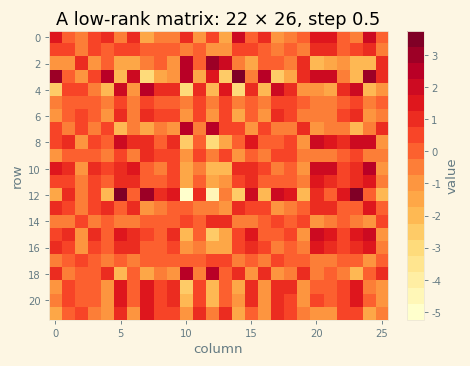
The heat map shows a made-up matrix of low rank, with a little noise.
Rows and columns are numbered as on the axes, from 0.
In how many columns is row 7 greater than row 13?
7
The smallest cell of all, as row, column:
12, 10
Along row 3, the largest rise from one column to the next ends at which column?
14
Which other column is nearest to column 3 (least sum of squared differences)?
1
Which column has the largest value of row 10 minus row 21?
24
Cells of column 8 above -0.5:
16
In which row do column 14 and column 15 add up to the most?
3
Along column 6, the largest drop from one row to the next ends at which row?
4
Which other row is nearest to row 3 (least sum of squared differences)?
0
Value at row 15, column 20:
2
